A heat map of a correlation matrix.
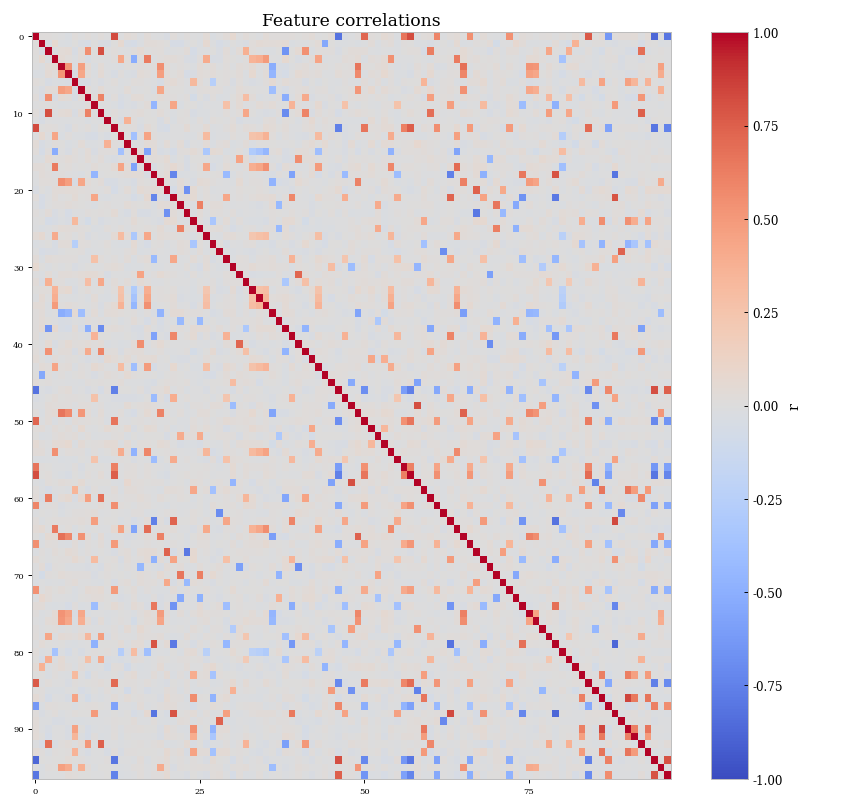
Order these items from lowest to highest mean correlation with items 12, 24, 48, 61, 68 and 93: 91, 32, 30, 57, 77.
30, 32, 77, 91, 57
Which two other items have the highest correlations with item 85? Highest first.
45, 30
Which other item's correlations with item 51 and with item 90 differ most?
86
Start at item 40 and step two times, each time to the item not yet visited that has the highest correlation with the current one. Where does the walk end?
16
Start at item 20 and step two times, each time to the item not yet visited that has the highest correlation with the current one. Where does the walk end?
71
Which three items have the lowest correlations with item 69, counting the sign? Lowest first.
40, 31, 16
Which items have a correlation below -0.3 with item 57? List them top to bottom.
46, 87, 94, 96
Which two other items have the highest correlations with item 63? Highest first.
88, 21
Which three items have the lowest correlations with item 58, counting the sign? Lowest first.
85, 45, 30
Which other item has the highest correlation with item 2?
10
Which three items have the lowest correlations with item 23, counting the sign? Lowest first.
67, 20, 71
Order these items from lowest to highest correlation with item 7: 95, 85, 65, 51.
85, 51, 95, 65
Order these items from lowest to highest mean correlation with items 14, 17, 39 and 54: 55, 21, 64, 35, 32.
32, 55, 21, 35, 64
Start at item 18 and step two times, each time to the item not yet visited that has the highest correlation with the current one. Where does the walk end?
74
